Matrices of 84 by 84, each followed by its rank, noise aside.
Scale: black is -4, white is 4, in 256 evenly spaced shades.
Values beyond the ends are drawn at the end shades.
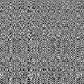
six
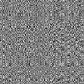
seven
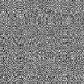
seven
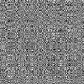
six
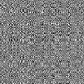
five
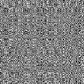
seven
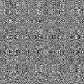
five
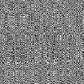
six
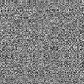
eight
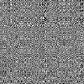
seven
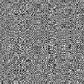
eight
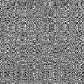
five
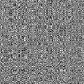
seven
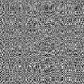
five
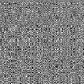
eight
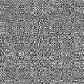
eight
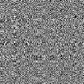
seven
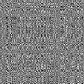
six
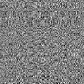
eight
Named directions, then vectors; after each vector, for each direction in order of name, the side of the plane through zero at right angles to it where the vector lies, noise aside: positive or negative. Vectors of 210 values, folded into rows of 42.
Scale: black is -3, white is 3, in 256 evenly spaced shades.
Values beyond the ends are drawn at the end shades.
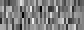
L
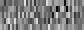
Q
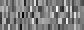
positive, negative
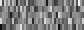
negative, negative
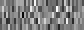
positive, negative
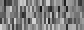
positive, positive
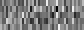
negative, positive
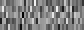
positive, negative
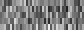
positive, positive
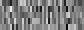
positive, positive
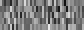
positive, positive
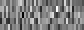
positive, negative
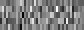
positive, negative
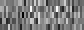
positive, negative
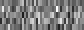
positive, negative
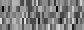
negative, positive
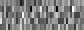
negative, positive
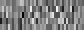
positive, negative
